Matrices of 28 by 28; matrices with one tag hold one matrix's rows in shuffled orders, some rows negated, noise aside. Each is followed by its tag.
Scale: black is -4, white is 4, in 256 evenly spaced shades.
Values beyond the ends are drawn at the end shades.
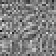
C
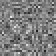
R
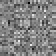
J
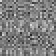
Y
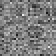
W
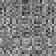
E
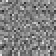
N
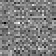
J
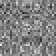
E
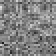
W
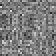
C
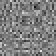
E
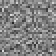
R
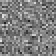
C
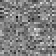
W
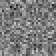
R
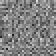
N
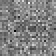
J
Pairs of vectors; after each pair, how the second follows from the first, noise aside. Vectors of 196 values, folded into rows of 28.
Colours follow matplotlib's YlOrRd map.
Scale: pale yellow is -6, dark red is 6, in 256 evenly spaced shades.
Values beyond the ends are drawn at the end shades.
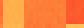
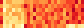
scaled up.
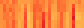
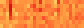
reversed, partly zeroed.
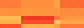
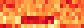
scaled up.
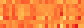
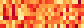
scaled up.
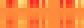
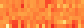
reversed, partly zeroed.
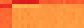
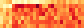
negated, scaled up.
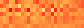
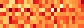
scaled up.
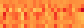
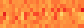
partly zeroed.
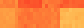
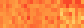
partly zeroed.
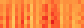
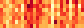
reversed, scaled up.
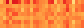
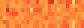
partly zeroed.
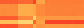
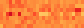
wrapped around, negated, partly zeroed.
